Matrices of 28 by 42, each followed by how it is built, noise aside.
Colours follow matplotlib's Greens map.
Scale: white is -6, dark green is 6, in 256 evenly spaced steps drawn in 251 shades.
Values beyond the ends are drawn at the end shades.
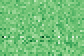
uneven rows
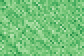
Toeplitz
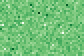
sparse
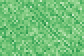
Toeplitz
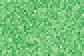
noise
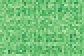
blocks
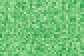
blocks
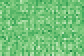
blocks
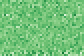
uneven rows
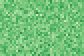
noise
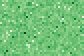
sparse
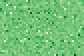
sparse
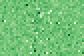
sparse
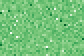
sparse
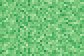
repeating rows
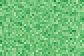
repeating rows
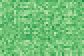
blocks
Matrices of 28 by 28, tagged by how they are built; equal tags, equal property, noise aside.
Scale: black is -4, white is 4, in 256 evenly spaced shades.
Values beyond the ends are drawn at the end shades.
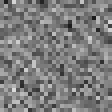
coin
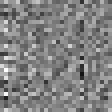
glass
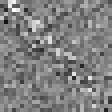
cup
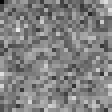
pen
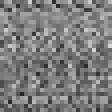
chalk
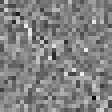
cup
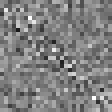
cup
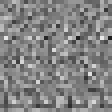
chalk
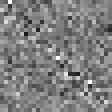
cup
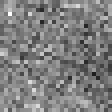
pen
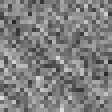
coin
